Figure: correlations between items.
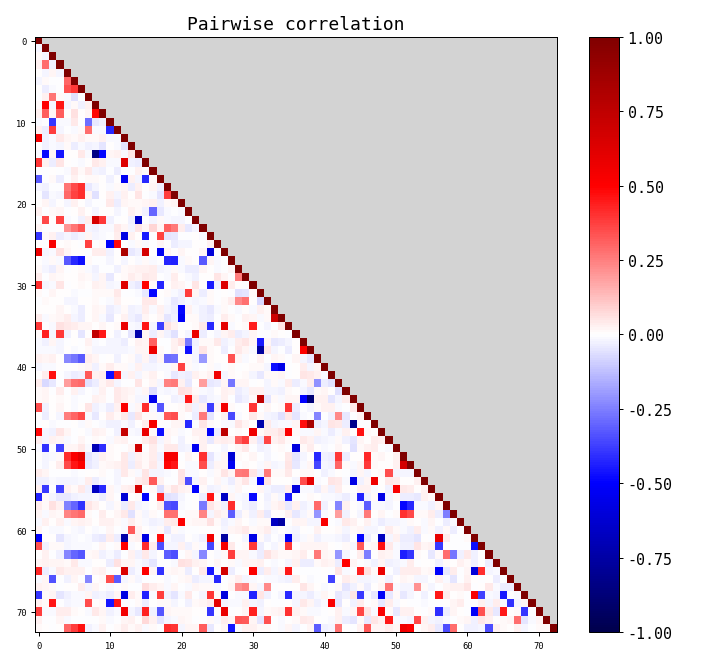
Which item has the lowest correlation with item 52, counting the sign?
27
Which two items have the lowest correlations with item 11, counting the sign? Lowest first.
10, 66
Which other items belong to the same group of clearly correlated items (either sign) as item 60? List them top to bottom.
13
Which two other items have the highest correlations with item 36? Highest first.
8, 22
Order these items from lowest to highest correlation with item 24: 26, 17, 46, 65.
26, 65, 46, 17
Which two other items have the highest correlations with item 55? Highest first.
14, 50
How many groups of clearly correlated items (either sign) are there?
9
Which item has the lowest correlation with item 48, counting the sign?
61
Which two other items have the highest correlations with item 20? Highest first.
59, 40
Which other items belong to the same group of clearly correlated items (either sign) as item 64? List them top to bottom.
43
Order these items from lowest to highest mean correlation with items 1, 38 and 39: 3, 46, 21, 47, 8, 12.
21, 46, 12, 3, 8, 47
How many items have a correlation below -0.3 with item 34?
3
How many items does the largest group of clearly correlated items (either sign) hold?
16
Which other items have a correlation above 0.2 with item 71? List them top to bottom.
28, 29, 32, 49, 53, 67
